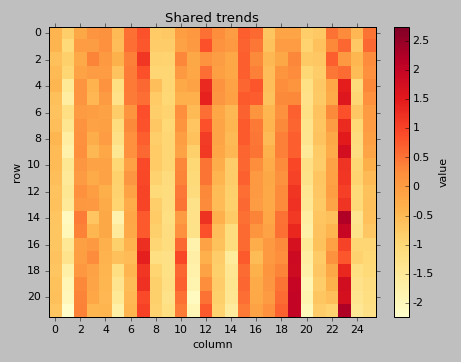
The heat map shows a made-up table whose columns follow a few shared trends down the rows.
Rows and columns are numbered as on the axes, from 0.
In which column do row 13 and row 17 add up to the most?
19
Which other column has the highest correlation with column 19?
17
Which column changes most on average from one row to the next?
23
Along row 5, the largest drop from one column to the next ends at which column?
24
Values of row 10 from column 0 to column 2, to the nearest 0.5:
-0.5 -1.5 0
